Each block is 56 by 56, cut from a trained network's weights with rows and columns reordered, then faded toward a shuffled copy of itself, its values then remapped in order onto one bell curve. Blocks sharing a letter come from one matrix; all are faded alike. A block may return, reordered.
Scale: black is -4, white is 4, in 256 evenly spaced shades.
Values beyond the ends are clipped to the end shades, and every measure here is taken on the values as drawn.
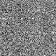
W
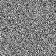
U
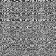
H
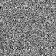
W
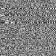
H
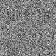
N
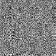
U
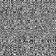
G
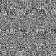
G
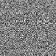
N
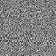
G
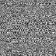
G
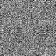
N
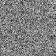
U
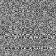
H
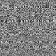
G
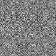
G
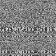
H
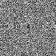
W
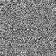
N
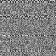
H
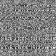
H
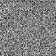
W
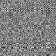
H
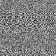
H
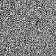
N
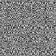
G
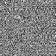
N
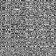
H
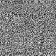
N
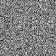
N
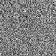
N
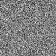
U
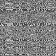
H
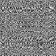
G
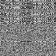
H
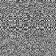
H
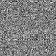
N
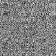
N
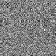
N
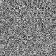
W
